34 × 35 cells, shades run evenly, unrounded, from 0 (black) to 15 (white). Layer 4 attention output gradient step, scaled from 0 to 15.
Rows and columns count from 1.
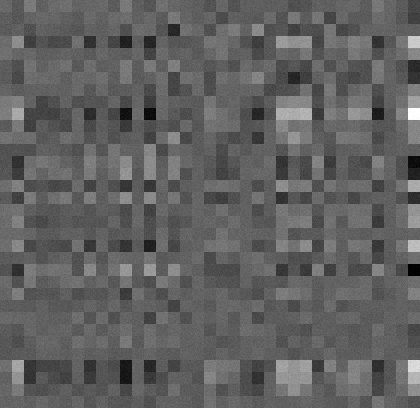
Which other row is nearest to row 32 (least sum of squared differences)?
4
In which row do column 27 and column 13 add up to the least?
10
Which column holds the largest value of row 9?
35
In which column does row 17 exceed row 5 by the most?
13
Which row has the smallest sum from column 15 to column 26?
17
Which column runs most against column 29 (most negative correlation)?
22
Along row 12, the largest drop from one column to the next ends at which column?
16
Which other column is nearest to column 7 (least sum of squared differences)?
9
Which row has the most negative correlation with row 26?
12
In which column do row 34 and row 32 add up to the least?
11
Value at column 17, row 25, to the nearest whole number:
6
